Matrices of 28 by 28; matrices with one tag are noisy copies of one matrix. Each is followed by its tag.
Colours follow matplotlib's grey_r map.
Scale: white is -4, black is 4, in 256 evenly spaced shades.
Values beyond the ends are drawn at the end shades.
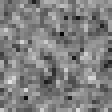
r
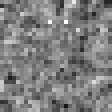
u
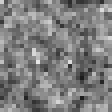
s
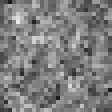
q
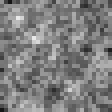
q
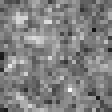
q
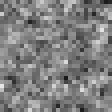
u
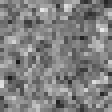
u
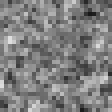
u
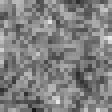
s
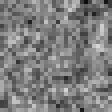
u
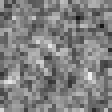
r
